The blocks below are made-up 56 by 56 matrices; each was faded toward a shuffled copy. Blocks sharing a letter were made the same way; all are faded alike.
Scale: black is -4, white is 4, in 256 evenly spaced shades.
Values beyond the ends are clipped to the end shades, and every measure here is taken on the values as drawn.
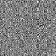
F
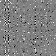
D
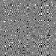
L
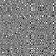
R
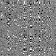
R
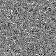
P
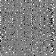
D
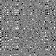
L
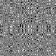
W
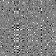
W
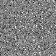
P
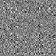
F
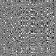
R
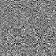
F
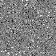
P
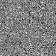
P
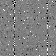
R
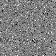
P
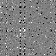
D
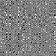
L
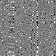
D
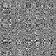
F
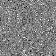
P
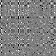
W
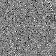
P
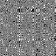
R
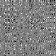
L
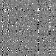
D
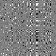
W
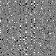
D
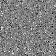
P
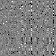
R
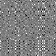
W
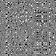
L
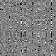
R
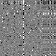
W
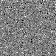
P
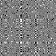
W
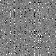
D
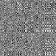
F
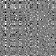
W
